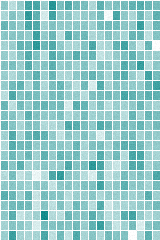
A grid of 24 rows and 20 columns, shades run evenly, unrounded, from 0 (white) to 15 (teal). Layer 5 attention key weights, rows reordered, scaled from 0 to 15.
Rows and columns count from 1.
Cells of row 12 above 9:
3
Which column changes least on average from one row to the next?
11
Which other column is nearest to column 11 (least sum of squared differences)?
1
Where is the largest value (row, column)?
22, 6
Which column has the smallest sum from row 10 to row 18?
14
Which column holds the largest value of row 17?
12
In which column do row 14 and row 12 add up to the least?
13
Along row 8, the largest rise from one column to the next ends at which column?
19
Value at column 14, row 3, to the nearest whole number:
9
